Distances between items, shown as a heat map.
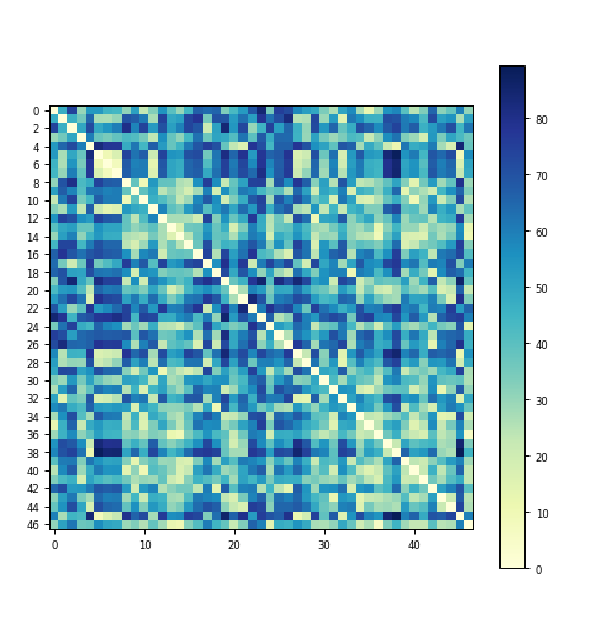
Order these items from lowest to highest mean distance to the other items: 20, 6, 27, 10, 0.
20, 10, 0, 6, 27
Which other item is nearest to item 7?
6
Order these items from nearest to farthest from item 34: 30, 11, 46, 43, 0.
43, 46, 0, 30, 11
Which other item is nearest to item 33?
18
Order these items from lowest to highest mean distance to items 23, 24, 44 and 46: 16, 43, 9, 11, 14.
14, 43, 9, 16, 11
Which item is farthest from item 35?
23
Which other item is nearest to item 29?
12
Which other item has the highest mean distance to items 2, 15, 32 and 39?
38
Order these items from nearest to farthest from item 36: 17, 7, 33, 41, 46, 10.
46, 41, 10, 33, 7, 17
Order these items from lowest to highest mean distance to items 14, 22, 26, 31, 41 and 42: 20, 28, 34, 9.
9, 20, 34, 28
